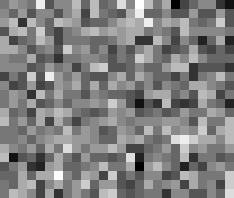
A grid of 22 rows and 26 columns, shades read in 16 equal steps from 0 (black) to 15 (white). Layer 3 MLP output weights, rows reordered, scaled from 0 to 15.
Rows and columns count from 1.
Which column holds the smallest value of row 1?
20
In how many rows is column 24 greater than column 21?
8
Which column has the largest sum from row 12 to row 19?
7
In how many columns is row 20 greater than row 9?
14
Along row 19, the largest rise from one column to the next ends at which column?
17
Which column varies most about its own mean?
16
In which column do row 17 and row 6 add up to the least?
15
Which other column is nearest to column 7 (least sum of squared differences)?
24
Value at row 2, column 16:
14
